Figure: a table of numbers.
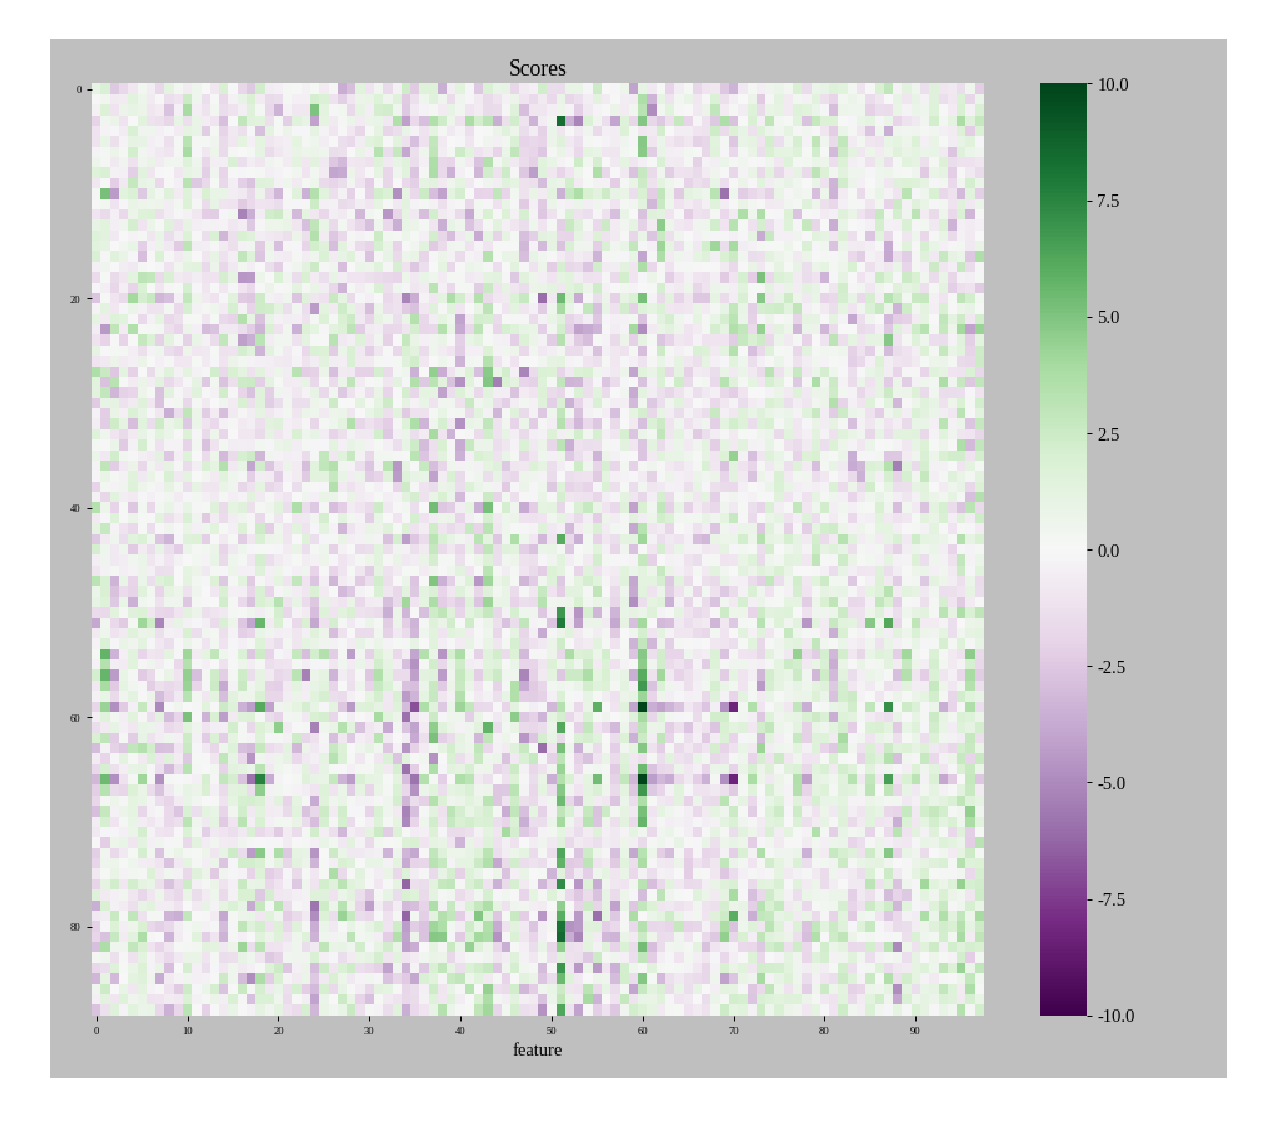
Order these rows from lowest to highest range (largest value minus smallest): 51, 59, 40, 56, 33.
33, 40, 56, 51, 59
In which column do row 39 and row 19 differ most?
97
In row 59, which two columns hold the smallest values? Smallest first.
70, 35
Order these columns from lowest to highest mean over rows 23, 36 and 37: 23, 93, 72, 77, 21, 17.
17, 72, 23, 77, 21, 93
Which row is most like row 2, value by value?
1
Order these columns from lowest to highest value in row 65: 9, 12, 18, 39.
9, 12, 39, 18
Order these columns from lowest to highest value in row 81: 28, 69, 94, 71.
94, 71, 28, 69
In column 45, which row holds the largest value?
71
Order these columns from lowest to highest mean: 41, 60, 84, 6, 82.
84, 6, 41, 82, 60
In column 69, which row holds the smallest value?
10
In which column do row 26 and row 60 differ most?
34
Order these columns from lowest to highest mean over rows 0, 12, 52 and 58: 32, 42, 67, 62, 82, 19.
32, 67, 42, 19, 62, 82
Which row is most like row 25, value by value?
77
